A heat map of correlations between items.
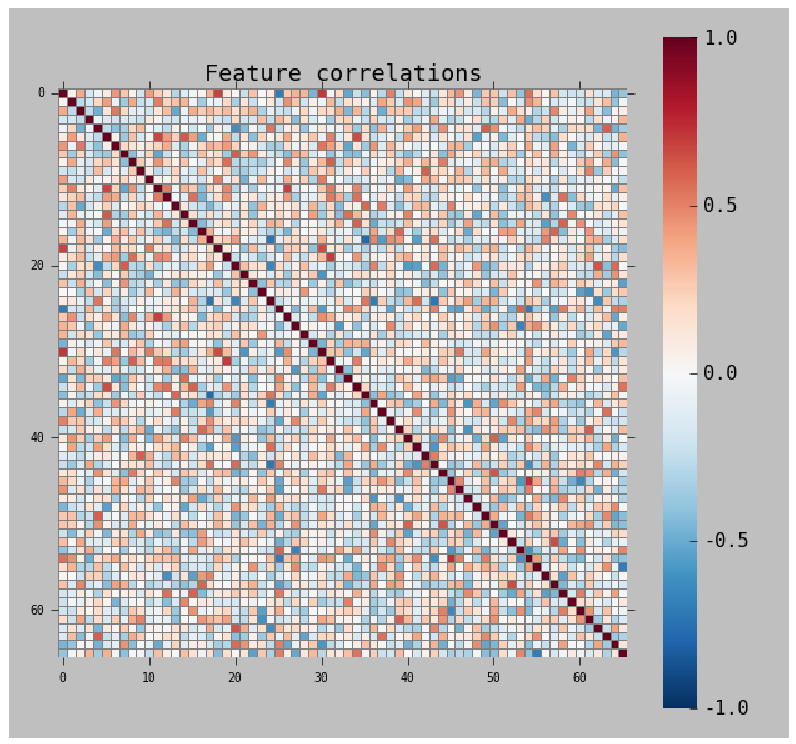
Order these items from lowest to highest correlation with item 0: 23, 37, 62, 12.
37, 62, 23, 12
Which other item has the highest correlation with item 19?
31
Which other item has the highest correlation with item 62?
20
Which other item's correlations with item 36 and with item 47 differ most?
24
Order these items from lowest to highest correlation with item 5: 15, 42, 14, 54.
42, 54, 15, 14
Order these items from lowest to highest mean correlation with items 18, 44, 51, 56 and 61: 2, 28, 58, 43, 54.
58, 28, 54, 2, 43
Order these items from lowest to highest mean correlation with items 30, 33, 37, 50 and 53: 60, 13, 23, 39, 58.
23, 13, 58, 39, 60
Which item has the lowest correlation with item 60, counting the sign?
45
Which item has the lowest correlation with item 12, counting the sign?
56
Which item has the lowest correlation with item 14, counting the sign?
48
